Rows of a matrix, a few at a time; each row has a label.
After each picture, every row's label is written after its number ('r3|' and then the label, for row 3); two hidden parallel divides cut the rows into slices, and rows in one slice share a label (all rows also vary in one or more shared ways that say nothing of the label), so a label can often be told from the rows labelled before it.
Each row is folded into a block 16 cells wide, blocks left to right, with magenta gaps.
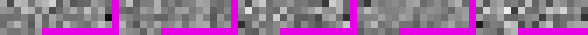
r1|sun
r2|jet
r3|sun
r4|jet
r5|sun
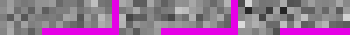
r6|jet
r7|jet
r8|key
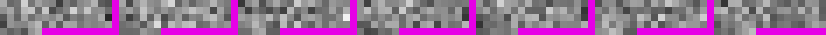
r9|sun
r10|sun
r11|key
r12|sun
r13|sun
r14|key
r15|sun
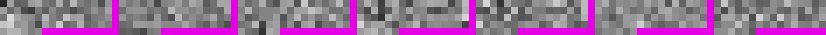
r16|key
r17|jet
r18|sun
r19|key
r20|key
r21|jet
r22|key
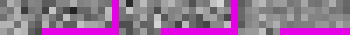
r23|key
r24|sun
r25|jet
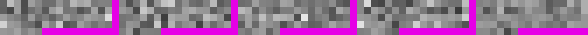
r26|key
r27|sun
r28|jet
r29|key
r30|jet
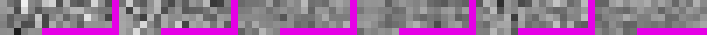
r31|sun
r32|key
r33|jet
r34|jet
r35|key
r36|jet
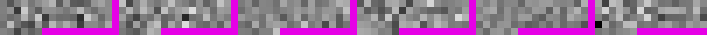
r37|sun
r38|sun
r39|jet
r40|key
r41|jet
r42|sun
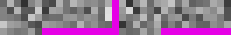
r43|key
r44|sun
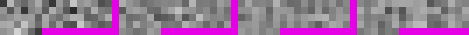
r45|key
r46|jet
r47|jet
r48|jet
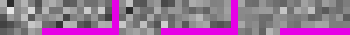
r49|sun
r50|key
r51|jet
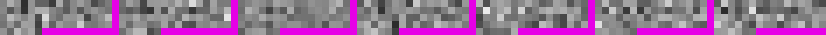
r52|key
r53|key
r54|jet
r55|key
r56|sun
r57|key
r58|key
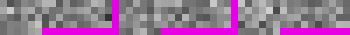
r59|sun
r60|jet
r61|sun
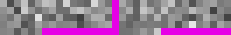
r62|sun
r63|sun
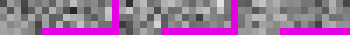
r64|key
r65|sun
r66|jet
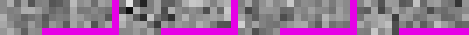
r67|jet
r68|key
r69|jet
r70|key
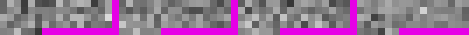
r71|key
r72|key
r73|key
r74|jet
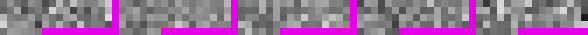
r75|key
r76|jet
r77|jet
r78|key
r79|sun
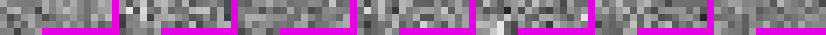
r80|jet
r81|sun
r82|jet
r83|sun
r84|key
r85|sun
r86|jet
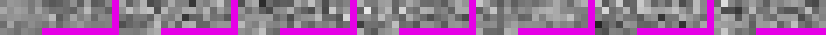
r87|jet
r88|sun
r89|key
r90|sun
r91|jet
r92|sun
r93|key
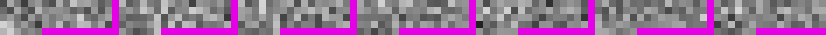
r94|key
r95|sun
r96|sun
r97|sun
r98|sun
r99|key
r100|sun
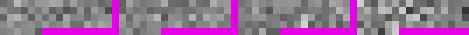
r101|jet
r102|jet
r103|jet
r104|sun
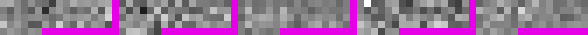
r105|key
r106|key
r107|jet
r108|key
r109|jet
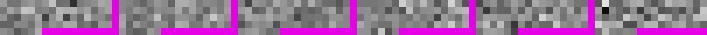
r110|sun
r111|jet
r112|jet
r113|jet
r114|key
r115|key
